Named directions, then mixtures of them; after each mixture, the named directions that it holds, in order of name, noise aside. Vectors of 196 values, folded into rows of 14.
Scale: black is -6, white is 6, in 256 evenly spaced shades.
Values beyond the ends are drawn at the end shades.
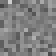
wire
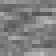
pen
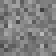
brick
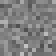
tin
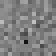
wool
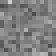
pen, wire.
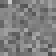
wire.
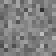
brick.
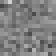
pen, tin, wire.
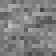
brick, pen, wool.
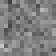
brick, wire.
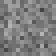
brick.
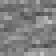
pen.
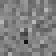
wool.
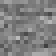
brick, pen, wool.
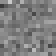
pen, tin, wire.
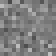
tin, wire.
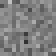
wire, wool.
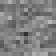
pen, wire, wool.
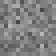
brick.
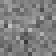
brick, wool.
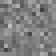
brick, wire.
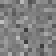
tin, wool.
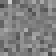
wire.
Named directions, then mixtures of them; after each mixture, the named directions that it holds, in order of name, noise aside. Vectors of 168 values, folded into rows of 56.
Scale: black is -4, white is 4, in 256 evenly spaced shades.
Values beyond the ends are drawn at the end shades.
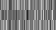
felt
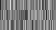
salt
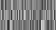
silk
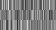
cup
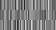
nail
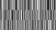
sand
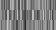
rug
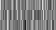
rug, salt.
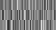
felt, nail, silk.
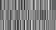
nail.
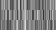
rug.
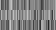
felt, silk.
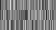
salt.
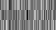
felt.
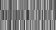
felt, nail.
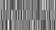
salt, sand, silk.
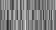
rug.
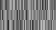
nail, salt, silk.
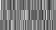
salt.
